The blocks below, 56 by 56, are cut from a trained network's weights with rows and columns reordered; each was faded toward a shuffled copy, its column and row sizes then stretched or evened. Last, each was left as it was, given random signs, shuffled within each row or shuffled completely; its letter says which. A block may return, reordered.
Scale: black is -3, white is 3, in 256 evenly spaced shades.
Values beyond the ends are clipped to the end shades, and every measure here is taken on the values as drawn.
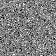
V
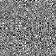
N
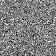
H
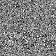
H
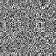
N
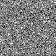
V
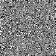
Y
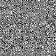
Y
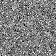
V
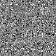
Y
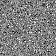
V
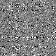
Y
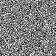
V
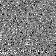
H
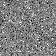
V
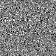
H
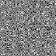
N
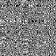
N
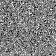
V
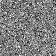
V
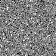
V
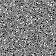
V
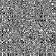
N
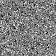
V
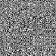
N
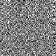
N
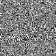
Y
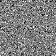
H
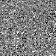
Y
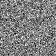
V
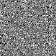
Y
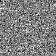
H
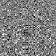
N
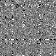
N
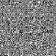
N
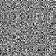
N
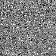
H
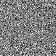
H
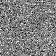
V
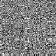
N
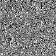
Y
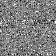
H
